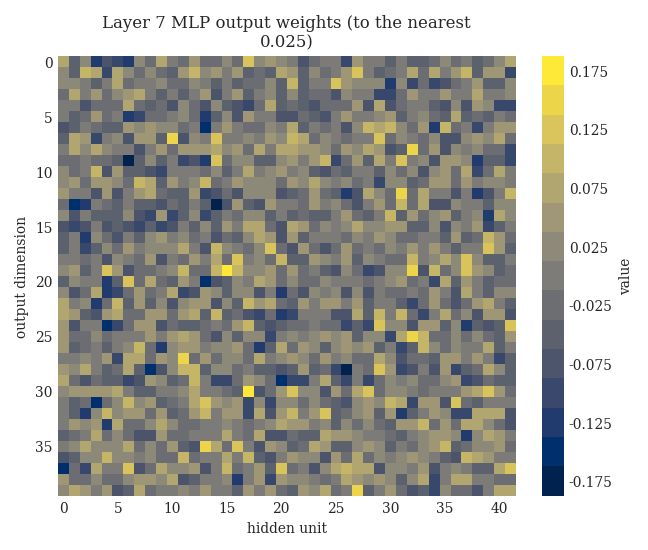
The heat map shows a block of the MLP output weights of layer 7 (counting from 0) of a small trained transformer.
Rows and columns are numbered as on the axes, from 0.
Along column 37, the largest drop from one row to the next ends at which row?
34
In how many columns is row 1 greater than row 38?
19
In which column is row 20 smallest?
13
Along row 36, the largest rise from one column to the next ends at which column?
37
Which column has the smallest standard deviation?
23
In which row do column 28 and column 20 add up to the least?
29
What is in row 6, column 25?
0
